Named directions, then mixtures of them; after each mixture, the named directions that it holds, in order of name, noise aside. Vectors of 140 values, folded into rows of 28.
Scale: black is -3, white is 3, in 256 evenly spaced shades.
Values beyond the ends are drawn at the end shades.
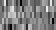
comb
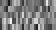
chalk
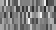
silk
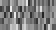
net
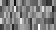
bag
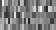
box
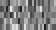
chalk, net.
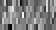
chalk, comb.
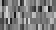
box.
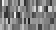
box.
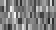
comb, net.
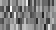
net.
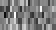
box, net.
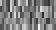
bag, net.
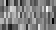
bag, comb.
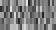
net.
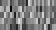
net.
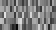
bag, net.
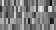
bag, box.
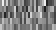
box, silk.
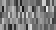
comb, silk.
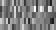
bag, box.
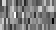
box, comb.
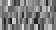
chalk.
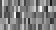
box.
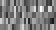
bag, box.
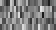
bag, net.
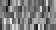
chalk, net.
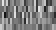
box, silk.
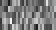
chalk.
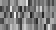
net.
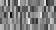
net, silk.
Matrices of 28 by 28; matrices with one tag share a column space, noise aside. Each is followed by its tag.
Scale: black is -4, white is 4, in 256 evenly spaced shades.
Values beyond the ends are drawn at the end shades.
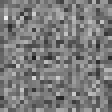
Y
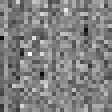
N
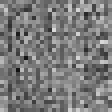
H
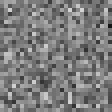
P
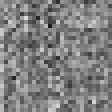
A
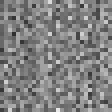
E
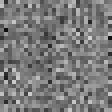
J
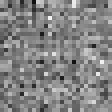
N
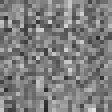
A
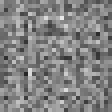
H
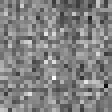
N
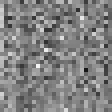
A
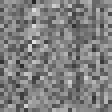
P
